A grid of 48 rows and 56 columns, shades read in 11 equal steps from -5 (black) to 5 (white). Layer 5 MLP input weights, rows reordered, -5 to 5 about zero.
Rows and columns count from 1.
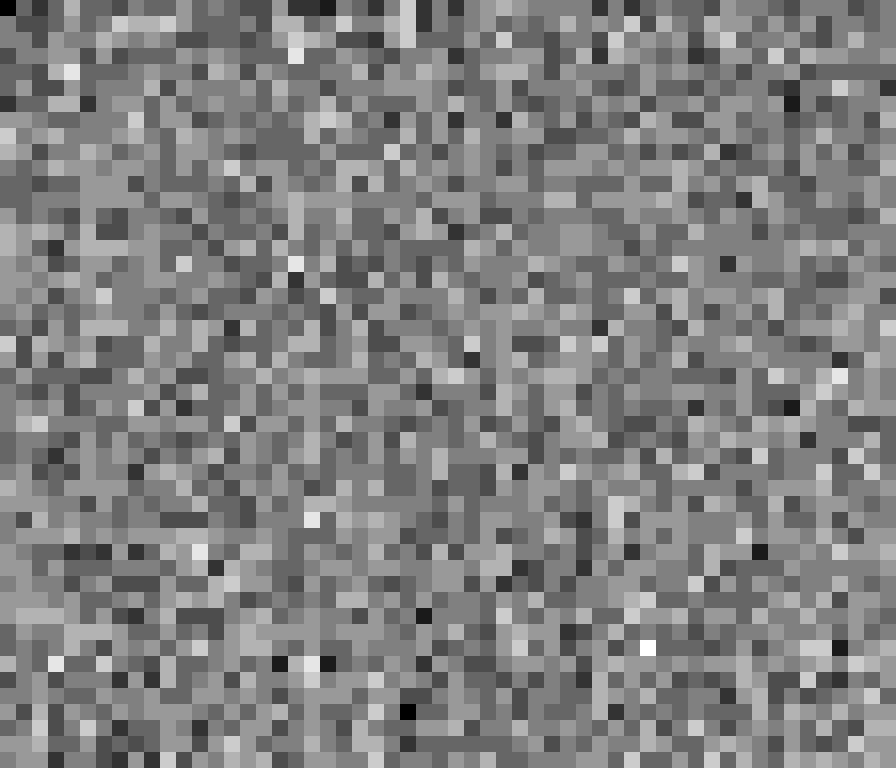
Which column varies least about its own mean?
42
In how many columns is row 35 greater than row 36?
25
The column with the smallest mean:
27
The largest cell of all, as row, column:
41, 41
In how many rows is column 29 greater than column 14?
16
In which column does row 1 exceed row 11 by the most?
32
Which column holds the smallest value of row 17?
46
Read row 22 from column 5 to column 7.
0 1 -2
